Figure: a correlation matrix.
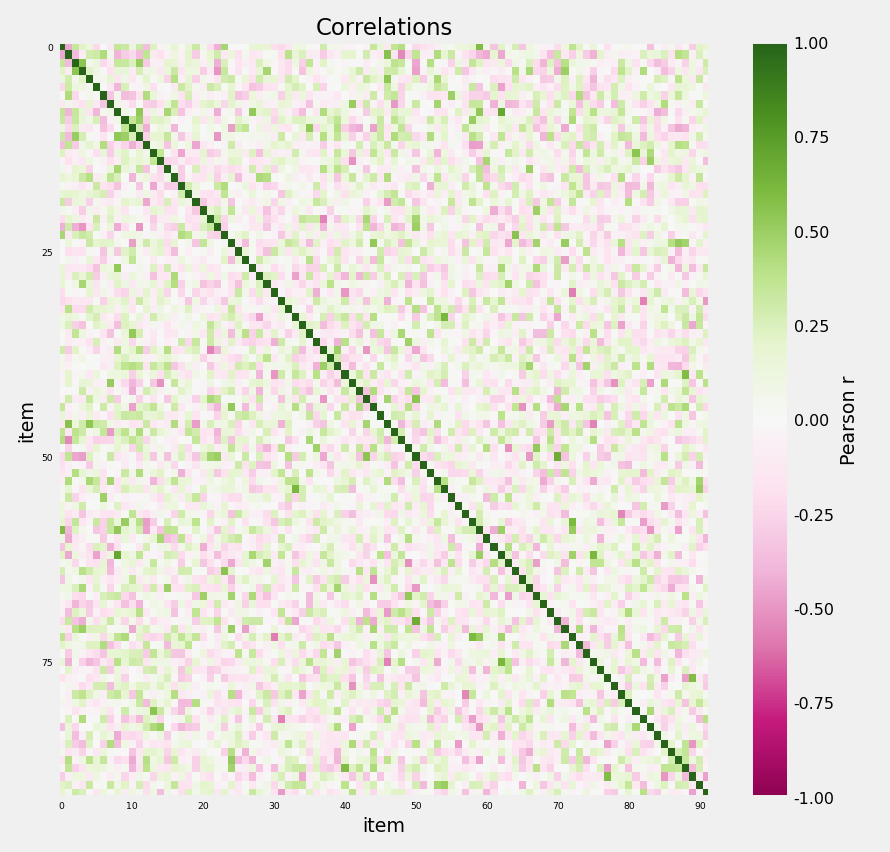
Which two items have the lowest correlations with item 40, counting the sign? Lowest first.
30, 28
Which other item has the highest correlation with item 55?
6
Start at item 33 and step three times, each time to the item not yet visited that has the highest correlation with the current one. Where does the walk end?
53
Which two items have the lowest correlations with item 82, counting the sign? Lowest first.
31, 58
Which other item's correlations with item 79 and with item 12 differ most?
58
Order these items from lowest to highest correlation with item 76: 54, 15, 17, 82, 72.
17, 72, 54, 82, 15
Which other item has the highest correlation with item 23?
64
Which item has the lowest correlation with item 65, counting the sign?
44
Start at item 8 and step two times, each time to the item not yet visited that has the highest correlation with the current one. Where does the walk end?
75
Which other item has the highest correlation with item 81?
13
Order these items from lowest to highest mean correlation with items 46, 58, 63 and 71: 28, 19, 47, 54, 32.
54, 19, 28, 32, 47
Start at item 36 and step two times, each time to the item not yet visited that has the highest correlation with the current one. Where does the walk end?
67
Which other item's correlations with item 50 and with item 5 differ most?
70
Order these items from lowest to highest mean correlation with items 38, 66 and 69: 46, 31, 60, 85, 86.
86, 85, 46, 60, 31
